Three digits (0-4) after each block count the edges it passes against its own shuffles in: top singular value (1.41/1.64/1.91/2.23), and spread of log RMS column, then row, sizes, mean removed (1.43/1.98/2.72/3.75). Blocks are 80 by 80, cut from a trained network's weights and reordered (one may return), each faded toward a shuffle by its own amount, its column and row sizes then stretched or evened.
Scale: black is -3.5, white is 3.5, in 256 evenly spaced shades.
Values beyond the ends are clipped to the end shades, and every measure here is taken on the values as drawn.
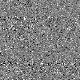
0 0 2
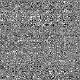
0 2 3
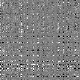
2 3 3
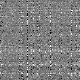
2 3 1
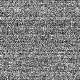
2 1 0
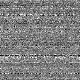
3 0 3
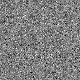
0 0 1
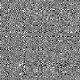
4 2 3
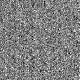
1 0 0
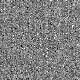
1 0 0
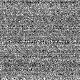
2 0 2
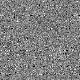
0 0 2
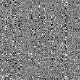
1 3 2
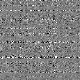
1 1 3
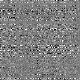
0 2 4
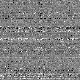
2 1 3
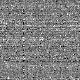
2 1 2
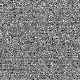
0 1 1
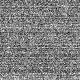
3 0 0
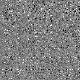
0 2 2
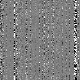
3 4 0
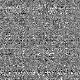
1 2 2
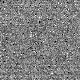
0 1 0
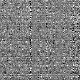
2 3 0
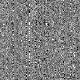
1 3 0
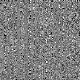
0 3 0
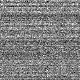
4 1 1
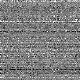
4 2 3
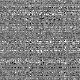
3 2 3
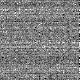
3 2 1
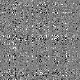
1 3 3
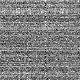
4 2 0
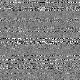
3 0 4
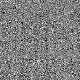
1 1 2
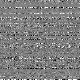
1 1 4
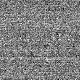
1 1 0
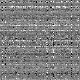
4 2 3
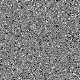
1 1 0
